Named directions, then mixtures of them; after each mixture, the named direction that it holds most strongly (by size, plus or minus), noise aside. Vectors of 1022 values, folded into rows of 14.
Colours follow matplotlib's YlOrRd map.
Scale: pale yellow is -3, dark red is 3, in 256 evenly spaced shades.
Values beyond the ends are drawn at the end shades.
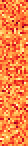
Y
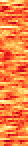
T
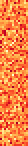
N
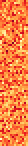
N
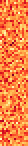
N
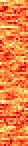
T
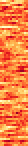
T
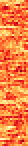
T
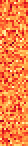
N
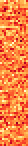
N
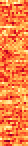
T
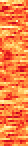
T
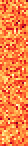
Y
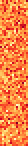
N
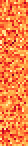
N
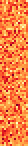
N
